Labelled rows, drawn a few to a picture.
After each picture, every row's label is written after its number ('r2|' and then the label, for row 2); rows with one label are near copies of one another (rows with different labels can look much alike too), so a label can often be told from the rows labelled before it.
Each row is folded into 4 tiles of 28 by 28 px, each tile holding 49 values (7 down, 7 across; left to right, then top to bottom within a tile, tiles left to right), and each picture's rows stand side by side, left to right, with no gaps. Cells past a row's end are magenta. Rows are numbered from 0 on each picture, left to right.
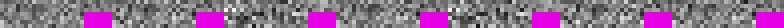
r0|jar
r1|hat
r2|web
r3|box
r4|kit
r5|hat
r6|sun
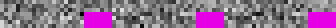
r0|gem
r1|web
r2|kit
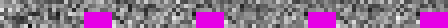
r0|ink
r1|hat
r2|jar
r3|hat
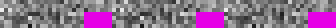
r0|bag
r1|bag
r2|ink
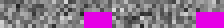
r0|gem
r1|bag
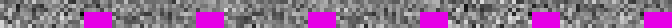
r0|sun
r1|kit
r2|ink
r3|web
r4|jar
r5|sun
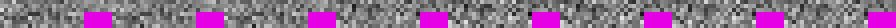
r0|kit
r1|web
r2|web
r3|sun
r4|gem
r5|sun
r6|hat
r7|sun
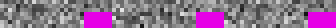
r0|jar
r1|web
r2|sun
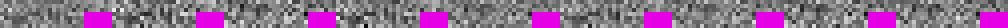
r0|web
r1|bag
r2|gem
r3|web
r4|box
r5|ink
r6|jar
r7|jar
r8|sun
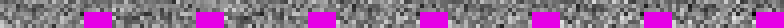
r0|gem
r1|kit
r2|ink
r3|jar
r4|jar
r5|jar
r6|gem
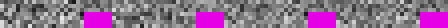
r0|sun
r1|ink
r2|sun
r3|box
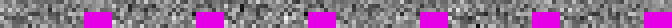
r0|web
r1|sun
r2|sun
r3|box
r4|web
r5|kit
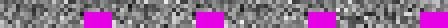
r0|gem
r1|jar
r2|box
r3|bag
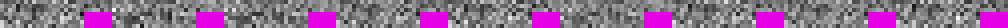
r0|jar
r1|ink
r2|bag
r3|gem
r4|box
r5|web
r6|jar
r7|gem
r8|sun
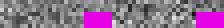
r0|bag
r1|gem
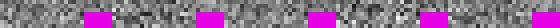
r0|sun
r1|kit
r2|gem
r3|gem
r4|web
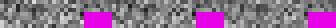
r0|jar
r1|gem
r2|jar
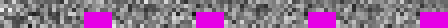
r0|bag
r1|jar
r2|gem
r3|jar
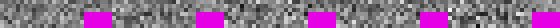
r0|hat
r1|kit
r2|jar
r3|hat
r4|kit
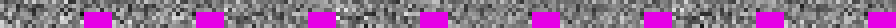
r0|gem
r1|box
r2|kit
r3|web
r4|sun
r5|hat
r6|bag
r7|jar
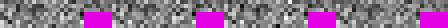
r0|sun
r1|gem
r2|gem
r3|sun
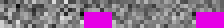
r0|gem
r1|sun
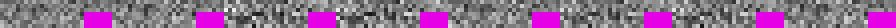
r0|sun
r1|gem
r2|bag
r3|kit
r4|hat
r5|kit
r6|bag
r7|jar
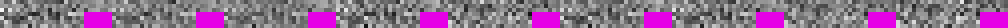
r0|kit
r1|kit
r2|web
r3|bag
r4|sun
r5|web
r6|kit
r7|gem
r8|gem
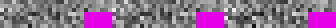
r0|kit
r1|bag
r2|web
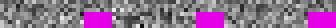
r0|gem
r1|ink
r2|hat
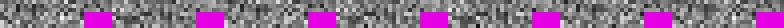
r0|box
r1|kit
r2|jar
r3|bag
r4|bag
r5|jar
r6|hat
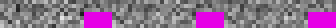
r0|box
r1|hat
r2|hat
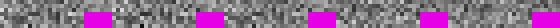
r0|ink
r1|bag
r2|web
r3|box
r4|hat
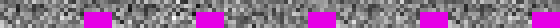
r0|box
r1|box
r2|bag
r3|hat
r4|box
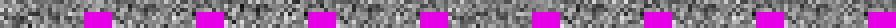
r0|web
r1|gem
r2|sun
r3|hat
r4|kit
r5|hat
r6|gem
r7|gem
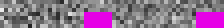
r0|kit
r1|hat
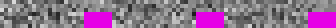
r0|kit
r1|sun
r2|ink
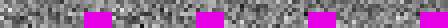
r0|web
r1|web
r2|gem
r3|box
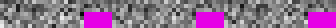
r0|jar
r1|hat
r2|gem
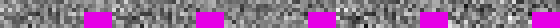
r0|bag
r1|bag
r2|box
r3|web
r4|gem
